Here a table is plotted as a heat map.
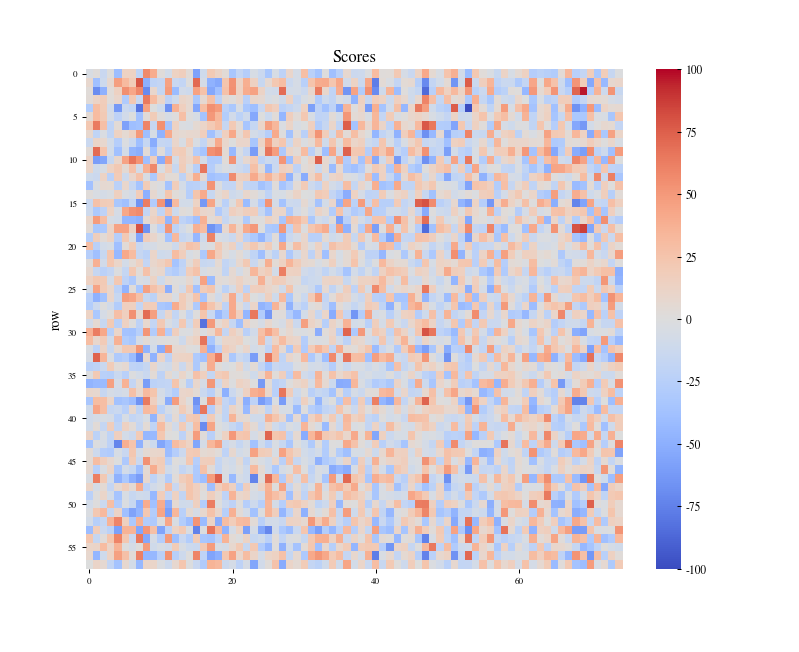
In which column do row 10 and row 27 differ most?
53
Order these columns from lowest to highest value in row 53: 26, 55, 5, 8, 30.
26, 55, 30, 5, 8
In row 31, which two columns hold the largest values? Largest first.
16, 72
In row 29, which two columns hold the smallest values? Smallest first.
16, 21
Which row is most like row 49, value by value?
40
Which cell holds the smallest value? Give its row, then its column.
4, 53
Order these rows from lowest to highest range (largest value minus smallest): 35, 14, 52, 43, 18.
35, 14, 52, 43, 18
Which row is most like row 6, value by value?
30
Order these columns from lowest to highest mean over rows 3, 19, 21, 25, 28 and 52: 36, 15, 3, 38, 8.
15, 36, 38, 3, 8
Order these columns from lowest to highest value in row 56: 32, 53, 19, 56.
19, 56, 32, 53
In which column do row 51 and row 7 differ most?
47
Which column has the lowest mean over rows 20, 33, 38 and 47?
7
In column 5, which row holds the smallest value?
6
